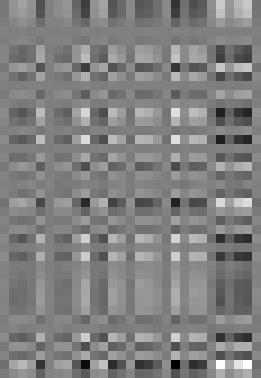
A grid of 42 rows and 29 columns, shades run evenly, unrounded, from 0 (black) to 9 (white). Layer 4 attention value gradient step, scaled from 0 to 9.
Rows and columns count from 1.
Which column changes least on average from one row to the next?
6
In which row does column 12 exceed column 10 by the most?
41
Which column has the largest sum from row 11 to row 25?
20
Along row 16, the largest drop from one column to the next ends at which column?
11
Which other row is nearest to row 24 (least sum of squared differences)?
36
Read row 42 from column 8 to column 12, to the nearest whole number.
5 4 3 5 5
